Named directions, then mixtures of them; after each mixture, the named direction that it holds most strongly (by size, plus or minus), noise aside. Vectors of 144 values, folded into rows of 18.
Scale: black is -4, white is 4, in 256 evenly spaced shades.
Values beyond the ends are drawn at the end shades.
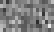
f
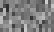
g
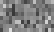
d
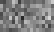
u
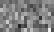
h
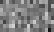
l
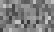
d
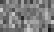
l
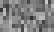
g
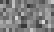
f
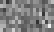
f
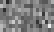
f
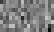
l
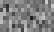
g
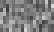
g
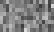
l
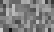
d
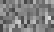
d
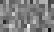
l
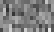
g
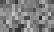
h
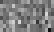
f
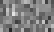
d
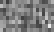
f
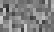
g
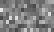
h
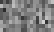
f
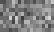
u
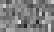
f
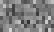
d
